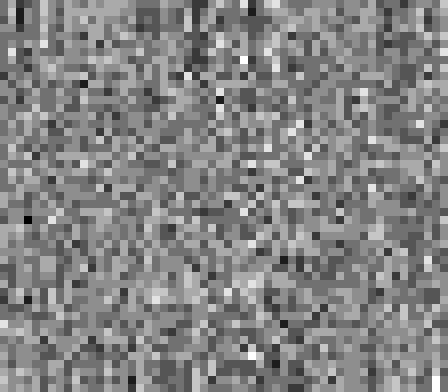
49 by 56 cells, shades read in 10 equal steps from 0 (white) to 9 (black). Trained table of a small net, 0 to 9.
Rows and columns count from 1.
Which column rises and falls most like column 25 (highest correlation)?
3
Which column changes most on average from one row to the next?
32
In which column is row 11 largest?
11
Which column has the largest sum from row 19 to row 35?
52
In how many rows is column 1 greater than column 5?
19
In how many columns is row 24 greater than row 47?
22
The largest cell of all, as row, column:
28, 4
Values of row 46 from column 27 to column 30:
2 5 6 6
